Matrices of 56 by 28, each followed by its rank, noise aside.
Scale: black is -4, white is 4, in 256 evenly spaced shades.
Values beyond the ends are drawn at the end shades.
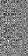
six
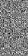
six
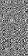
five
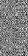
five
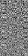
five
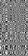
three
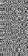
five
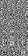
six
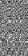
five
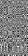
three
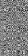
four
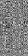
six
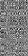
five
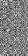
six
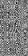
six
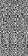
four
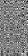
six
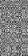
four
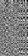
three
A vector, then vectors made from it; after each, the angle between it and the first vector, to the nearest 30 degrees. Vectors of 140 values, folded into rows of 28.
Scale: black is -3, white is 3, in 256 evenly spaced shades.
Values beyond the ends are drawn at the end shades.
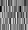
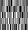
60 degrees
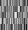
90 degrees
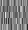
90 degrees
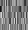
30 degrees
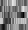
60 degrees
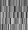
60 degrees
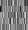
30 degrees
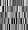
150 degrees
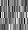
60 degrees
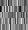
30 degrees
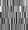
150 degrees
